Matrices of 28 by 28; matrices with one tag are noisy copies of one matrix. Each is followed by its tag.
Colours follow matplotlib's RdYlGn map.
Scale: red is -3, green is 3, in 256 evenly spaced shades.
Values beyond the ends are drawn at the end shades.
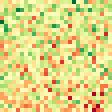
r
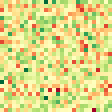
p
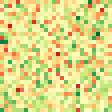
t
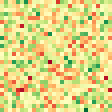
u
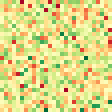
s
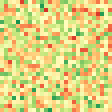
s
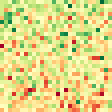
r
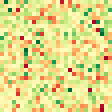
u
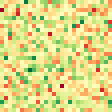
p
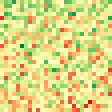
r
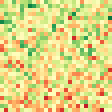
r
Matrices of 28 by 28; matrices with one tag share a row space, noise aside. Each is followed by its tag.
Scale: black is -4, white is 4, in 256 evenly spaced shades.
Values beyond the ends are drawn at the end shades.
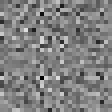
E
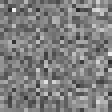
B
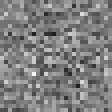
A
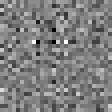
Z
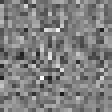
E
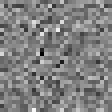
E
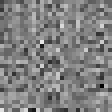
E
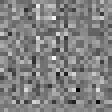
Z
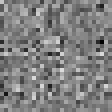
E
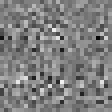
E
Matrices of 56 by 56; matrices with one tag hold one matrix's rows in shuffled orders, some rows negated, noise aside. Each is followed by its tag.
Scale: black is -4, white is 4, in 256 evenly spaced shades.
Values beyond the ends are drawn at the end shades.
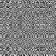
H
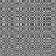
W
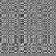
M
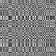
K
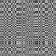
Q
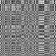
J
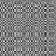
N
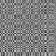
N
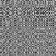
H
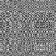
H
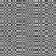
Q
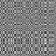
N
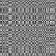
K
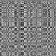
M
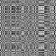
J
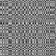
K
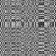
J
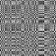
J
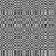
N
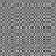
W
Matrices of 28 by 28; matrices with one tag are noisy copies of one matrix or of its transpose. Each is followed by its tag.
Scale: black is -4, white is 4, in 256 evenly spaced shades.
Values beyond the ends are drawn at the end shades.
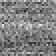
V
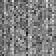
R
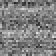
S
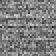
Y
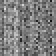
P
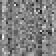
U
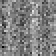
S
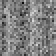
S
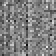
R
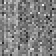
P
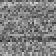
U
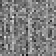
R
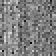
P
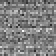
R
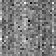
V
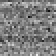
U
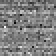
R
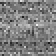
V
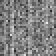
R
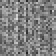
Y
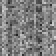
U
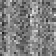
S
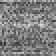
V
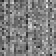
R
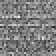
Y
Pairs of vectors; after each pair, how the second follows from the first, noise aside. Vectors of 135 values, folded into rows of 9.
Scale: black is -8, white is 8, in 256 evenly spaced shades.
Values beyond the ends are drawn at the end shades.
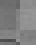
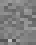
sign-scrambled.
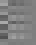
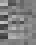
scaled up.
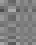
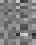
reversed, scaled up.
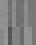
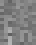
sign-scrambled.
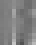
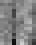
negated, scaled up.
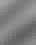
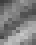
negated, scaled up.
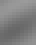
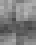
wrapped around, negated, scaled up.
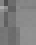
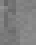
shrunk.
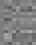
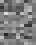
reversed, scaled up.
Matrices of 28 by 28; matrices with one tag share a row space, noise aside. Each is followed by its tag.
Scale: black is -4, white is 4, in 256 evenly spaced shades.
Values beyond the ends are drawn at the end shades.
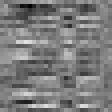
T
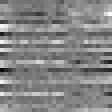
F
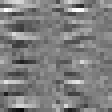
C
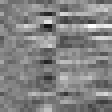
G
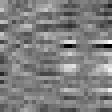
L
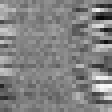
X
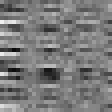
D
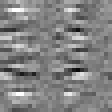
C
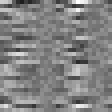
C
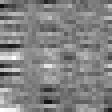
D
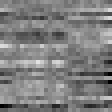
F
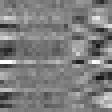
X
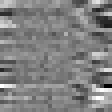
X
